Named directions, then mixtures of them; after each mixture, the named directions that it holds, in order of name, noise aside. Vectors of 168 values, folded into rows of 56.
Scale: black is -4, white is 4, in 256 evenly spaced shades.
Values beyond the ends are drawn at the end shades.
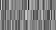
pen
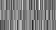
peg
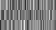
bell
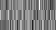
peg, pen.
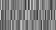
bell, peg, pen.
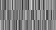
peg, pen.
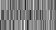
bell.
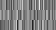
peg.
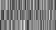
bell.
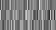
peg, pen.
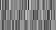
pen.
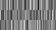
bell, pen.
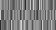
bell, peg, pen.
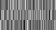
bell.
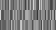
bell, peg, pen.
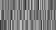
bell, peg, pen.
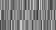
bell, peg, pen.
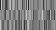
bell, pen.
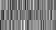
bell.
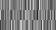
bell, peg, pen.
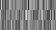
pen.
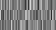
bell, pen.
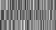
bell.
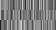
bell, peg.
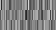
pen.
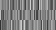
bell, peg, pen.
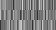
bell, peg.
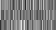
bell, peg.
